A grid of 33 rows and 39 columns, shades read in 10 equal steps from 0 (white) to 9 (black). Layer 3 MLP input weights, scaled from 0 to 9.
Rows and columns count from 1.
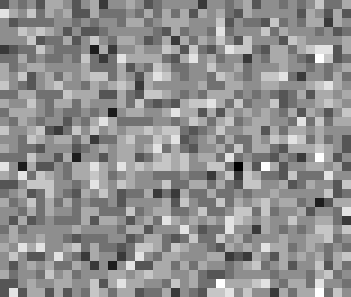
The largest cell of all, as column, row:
27, 19
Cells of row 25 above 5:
5
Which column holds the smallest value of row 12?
24
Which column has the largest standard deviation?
11
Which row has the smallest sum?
32
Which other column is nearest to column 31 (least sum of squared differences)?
10
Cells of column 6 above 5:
3
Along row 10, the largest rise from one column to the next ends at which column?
16
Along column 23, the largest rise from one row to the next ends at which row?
13
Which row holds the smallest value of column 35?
6
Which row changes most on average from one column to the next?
33
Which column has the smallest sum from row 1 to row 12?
36
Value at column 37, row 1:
5
